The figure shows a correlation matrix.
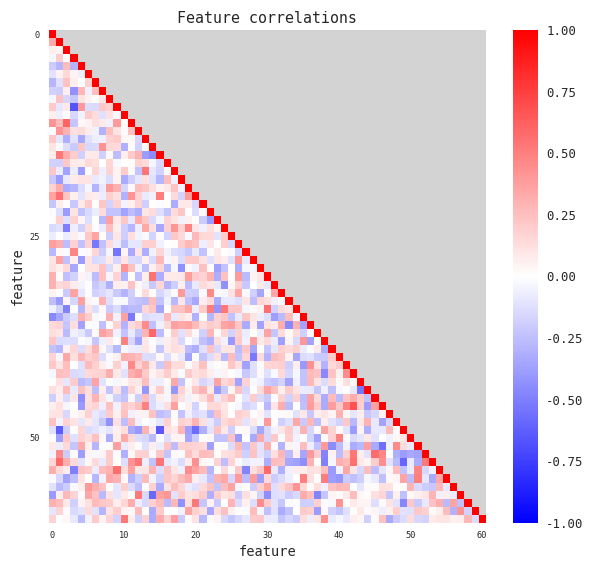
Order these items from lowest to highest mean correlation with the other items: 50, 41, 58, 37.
50, 37, 58, 41
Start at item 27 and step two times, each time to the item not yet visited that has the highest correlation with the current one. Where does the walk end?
32
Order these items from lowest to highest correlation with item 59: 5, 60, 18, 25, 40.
40, 60, 18, 25, 5
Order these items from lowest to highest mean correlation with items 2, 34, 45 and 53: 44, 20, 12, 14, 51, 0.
51, 14, 0, 44, 12, 20
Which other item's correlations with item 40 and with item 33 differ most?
53
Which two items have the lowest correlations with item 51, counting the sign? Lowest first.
46, 39
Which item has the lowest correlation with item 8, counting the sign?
48
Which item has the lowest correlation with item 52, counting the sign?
38
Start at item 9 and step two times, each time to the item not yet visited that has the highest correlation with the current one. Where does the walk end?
30
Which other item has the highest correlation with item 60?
10
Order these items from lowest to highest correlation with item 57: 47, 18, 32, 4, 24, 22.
22, 47, 32, 4, 24, 18
